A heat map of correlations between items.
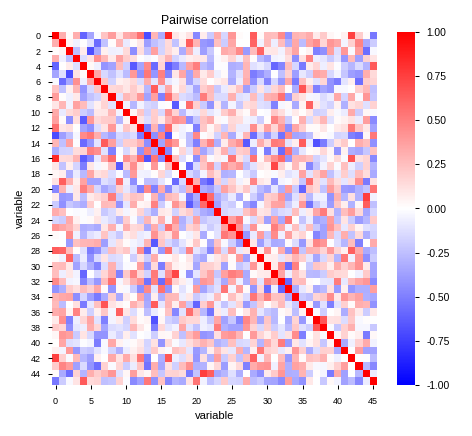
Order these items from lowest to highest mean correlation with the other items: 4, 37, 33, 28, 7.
4, 33, 37, 7, 28
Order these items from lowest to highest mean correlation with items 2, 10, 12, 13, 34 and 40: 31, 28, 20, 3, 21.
3, 20, 21, 31, 28
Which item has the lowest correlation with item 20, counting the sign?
35
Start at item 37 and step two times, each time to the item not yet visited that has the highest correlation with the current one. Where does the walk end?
23
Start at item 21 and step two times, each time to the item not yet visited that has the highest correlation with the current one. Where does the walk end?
22
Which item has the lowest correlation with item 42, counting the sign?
13
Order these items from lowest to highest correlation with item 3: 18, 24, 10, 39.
39, 18, 24, 10
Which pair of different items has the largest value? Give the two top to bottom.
0, 16
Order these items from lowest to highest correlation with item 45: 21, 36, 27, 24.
21, 36, 24, 27
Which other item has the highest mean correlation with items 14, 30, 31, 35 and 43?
32
